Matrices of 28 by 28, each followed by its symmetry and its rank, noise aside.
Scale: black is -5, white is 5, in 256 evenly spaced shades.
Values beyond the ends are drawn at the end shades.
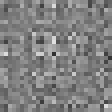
symmetric, rank three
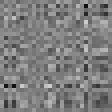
symmetric, rank two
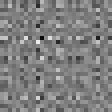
antisymmetric, rank two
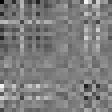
symmetric, rank two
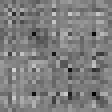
symmetric, rank three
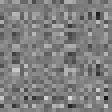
no symmetry, rank two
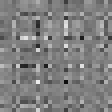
antisymmetric, rank two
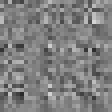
antisymmetric, rank two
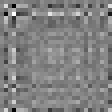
symmetric, rank one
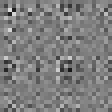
symmetric, rank two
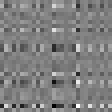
no symmetry, rank one
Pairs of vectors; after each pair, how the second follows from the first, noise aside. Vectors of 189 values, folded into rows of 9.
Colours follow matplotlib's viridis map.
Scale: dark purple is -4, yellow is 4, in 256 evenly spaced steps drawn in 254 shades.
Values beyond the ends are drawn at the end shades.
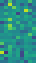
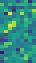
shuffled.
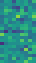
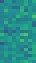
shrunk.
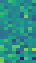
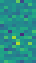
wrapped around, negated, partly zeroed.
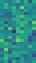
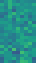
wrapped around, shrunk.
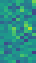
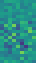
wrapped around, negated, partly zeroed.
